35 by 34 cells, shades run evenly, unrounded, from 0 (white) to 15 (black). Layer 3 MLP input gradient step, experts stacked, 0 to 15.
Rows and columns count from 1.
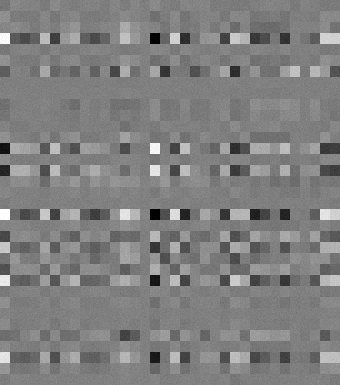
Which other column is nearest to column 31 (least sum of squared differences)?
15
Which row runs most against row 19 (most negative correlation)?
12
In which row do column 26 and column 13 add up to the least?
7
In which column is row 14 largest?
1
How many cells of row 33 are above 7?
20
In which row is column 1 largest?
14
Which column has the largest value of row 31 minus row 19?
13
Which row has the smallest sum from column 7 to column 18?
17
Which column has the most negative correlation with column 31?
22
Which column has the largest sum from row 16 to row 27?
26
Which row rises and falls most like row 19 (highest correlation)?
35
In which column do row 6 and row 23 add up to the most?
16
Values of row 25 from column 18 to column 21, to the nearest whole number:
9 6 7 8
